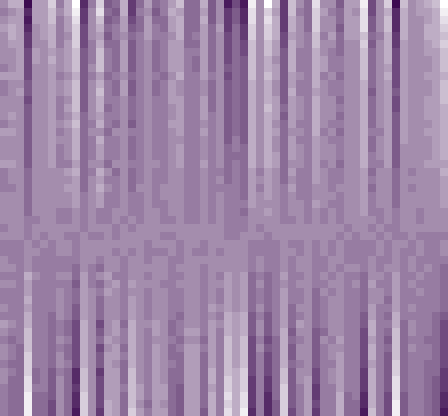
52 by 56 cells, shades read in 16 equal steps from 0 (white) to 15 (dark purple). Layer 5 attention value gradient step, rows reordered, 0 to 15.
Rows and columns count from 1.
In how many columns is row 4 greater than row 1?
20
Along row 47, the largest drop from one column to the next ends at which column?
11
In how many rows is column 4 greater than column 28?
30
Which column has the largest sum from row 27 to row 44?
10
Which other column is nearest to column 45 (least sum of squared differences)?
19
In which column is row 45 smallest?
4
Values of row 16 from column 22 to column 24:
6 6 8
